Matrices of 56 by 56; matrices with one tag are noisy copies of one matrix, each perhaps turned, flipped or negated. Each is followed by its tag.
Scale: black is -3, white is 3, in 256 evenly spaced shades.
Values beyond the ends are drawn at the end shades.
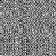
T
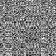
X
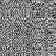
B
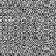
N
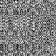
X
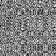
X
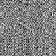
T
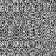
X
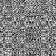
X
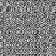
N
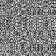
X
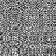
B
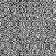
N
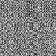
T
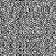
N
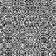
X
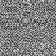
T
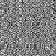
N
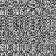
X
